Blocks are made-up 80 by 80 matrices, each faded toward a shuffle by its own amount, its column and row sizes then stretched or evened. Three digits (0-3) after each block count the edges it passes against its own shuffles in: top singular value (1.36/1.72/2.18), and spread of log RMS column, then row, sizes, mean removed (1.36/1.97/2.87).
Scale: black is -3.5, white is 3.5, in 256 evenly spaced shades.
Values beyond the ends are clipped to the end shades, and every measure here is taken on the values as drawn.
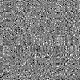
3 0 1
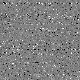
0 0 2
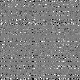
2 1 3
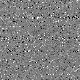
0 0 2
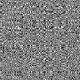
3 1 2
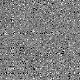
2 2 2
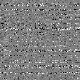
2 1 3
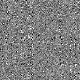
2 2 1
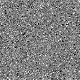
1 0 1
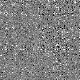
1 2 2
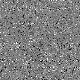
0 0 2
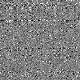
2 0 2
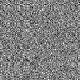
3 0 1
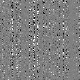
1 3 1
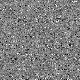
1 0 2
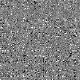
1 2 2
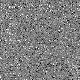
1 0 1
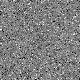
0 0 0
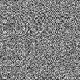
3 0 1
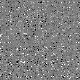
0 2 2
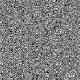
2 2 0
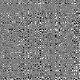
1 3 3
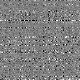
2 2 3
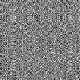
3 1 0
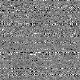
2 1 3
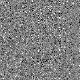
1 2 0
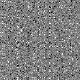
2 2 1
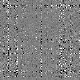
1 3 2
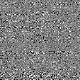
1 1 3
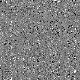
0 2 1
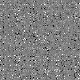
1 2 2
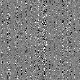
1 3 0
